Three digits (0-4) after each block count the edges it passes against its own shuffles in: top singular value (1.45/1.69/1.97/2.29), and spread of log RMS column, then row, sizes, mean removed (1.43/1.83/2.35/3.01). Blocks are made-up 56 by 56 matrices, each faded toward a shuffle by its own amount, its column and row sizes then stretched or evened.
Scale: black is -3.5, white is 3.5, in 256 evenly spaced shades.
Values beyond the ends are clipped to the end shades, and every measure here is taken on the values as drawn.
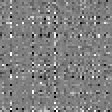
3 3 3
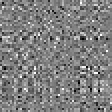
4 1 2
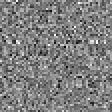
3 0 1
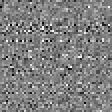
3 1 3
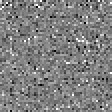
0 0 2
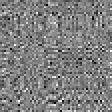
4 1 2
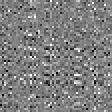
4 2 1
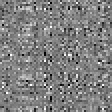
3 3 3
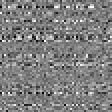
4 0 4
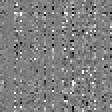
2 4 1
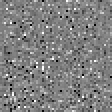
0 2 1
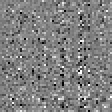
1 3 2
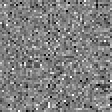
2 0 0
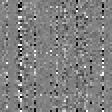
3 4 0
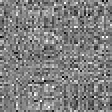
4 2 0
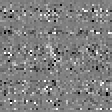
1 2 4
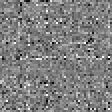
0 2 3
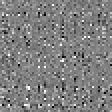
1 3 3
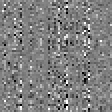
3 4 0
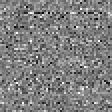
1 0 3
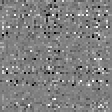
0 2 3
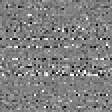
2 0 4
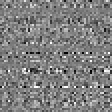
4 1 4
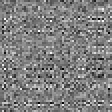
4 2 3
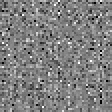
2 1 0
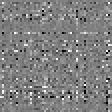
2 3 4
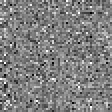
1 2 1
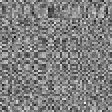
4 0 0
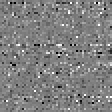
1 1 3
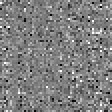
0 3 2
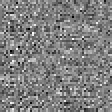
3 1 0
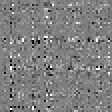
0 3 3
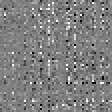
0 4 2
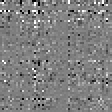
0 3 3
